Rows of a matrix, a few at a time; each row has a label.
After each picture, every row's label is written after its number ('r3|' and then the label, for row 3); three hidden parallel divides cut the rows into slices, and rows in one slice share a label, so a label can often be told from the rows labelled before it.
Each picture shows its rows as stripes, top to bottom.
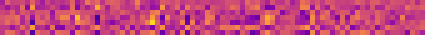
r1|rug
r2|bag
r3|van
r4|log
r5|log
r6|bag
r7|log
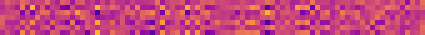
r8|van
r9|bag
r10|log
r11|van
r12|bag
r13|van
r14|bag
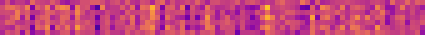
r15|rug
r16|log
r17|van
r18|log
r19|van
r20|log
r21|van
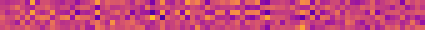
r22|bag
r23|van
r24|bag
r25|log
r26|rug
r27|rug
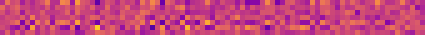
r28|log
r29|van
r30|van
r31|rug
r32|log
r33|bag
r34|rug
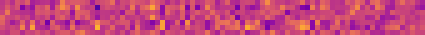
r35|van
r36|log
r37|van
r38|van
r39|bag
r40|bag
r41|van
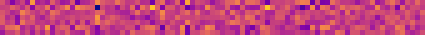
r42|bag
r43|log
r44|rug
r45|rug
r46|rug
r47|log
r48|van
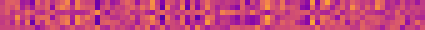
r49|log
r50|log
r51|rug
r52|log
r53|log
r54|rug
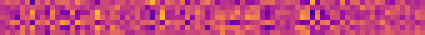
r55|log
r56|rug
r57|bag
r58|bag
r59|log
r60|bag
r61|rug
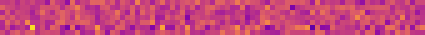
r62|rug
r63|van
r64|van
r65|van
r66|van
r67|bag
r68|rug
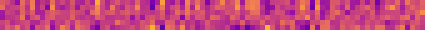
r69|bag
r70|bag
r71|rug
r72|rug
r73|van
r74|log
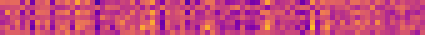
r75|log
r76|rug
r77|log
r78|van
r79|log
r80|log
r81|van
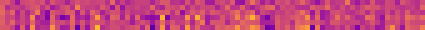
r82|rug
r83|van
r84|rug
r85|bag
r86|rug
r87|bag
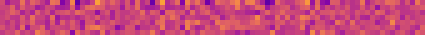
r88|bag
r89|rug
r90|van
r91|rug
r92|rug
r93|rug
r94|van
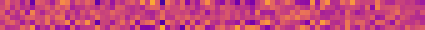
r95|log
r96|van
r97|rug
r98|rug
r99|log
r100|bag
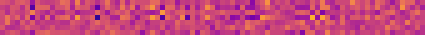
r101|van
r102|log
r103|rug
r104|log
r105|rug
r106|rug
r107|van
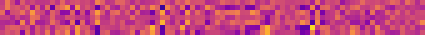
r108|rug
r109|log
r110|bag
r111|rug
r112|bag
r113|log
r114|log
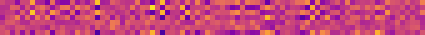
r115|bag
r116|log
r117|bag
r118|log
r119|rug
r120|rug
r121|log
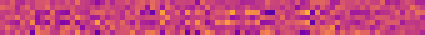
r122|van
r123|van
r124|bag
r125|van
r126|bag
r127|van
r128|log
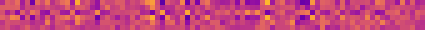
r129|log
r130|van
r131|bag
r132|log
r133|van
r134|van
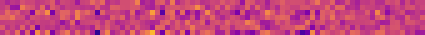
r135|rug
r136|rug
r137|log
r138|van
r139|rug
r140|rug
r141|log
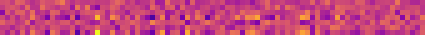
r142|van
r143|van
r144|rug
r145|bag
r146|van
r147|rug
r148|bag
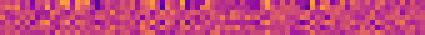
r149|log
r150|log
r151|rug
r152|rug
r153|log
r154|rug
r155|van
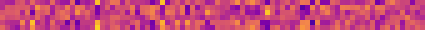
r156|bag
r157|log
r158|log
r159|van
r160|bag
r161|bag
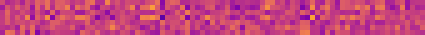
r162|van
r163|log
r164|rug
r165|log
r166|rug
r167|rug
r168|rug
